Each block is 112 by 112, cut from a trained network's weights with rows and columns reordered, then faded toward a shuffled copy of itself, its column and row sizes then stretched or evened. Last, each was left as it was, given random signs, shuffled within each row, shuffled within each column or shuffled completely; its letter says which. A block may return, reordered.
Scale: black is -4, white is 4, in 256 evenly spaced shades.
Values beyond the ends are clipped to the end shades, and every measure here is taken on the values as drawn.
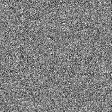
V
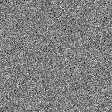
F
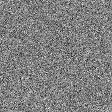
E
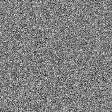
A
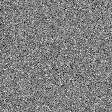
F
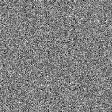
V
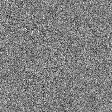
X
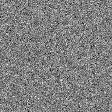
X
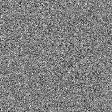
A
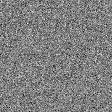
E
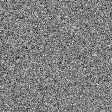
E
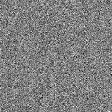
V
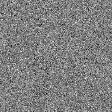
A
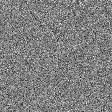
F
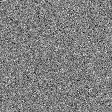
F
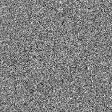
V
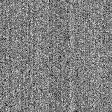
X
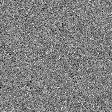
E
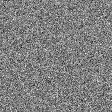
F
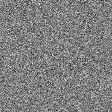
E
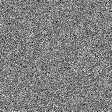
E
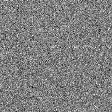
V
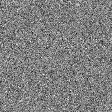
E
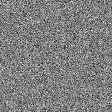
E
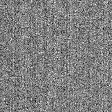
X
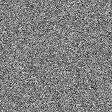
E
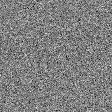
F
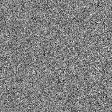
X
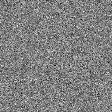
A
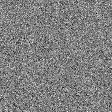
E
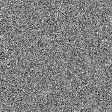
A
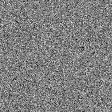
E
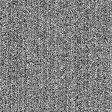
X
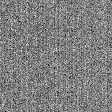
X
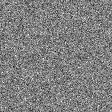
F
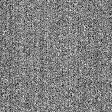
X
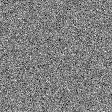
F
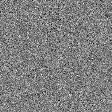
A
